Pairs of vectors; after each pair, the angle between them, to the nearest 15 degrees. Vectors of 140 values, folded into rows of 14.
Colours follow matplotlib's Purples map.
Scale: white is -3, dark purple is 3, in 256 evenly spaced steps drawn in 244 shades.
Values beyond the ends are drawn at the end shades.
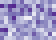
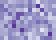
75 degrees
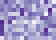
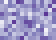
135 degrees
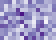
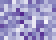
15 degrees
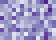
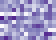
45 degrees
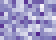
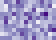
105 degrees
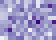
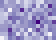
30 degrees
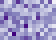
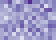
120 degrees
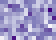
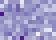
90 degrees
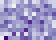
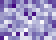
165 degrees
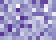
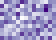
135 degrees
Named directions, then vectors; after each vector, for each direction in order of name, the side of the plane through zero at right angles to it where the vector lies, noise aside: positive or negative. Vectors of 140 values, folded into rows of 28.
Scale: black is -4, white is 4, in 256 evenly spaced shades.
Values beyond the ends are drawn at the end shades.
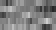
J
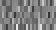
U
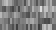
negative, negative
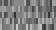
positive, positive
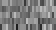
negative, negative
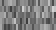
negative, positive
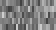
negative, positive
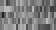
positive, negative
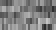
positive, positive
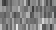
positive, positive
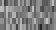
positive, negative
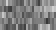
negative, positive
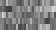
negative, positive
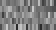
positive, negative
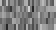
negative, positive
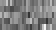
negative, negative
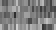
positive, positive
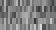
positive, positive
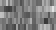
negative, positive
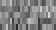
negative, negative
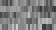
positive, positive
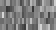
negative, positive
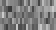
negative, positive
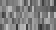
positive, negative
